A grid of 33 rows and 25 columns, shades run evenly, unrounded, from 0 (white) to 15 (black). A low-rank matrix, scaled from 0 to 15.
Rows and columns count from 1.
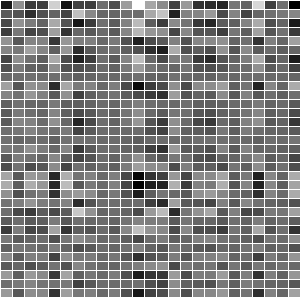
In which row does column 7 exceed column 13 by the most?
1
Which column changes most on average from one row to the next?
12
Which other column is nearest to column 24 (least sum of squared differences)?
20
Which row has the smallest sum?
24
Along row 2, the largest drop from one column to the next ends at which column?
7
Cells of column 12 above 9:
14
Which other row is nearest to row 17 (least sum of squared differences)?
23
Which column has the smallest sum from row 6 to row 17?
15
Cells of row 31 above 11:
5
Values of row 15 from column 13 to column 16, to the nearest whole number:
10 11 7 9
